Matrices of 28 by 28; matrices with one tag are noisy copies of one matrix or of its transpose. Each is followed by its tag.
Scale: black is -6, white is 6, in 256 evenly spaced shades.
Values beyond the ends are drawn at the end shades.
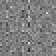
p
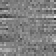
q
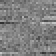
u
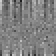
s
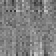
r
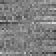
u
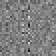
p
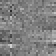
r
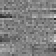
q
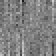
u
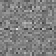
p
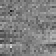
r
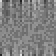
s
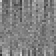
s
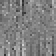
u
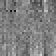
r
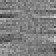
q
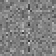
p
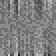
q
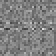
p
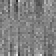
q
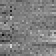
r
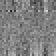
r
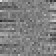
s
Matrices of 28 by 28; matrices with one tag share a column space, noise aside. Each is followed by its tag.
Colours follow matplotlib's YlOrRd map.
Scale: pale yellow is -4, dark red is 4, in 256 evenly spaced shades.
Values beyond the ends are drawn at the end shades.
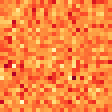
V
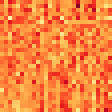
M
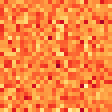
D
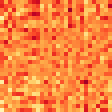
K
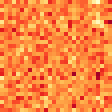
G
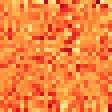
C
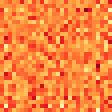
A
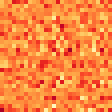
D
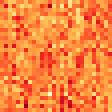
K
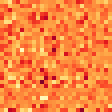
D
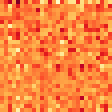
C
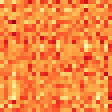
A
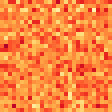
A
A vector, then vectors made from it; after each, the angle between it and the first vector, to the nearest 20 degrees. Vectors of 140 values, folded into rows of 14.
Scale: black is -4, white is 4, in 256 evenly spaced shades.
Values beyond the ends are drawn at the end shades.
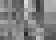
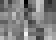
160 degrees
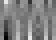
100 degrees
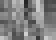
160 degrees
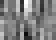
60 degrees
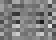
80 degrees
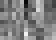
160 degrees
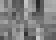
20 degrees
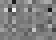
80 degrees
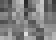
160 degrees
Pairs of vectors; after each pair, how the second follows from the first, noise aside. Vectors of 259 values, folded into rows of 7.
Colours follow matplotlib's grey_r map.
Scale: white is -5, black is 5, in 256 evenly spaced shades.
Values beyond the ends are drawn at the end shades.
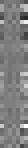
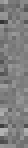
reversed, negated, shrunk.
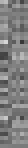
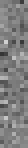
partly zeroed.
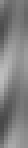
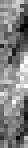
reversed, scaled up.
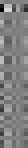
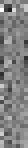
negated.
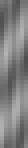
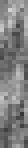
wrapped around.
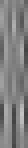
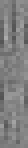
reversed, shrunk.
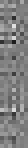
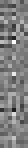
negated.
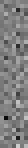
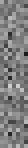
wrapped around.
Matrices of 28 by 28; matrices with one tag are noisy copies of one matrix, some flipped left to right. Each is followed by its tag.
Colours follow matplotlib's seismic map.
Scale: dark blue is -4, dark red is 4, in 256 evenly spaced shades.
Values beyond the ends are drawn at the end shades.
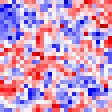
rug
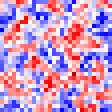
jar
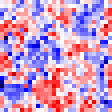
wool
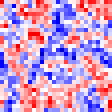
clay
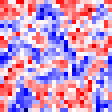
clay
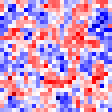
jar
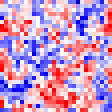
wool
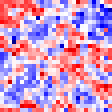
rug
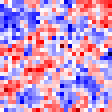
rug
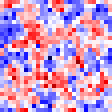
jar
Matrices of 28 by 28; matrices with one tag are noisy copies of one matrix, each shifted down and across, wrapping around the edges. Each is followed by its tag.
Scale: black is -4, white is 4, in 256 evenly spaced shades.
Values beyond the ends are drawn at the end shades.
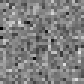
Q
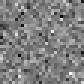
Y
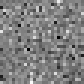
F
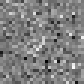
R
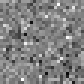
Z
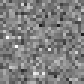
Q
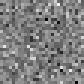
F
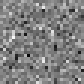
R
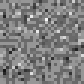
Z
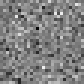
F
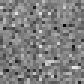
F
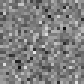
F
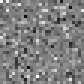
Z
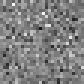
F
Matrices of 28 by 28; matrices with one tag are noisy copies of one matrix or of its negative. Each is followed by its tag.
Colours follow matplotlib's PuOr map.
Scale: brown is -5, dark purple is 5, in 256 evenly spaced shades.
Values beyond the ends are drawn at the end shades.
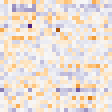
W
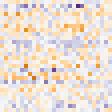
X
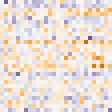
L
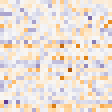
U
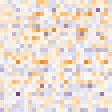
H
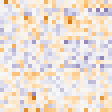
L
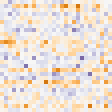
X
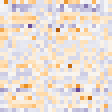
W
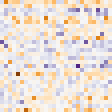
L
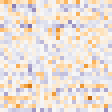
W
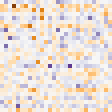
W
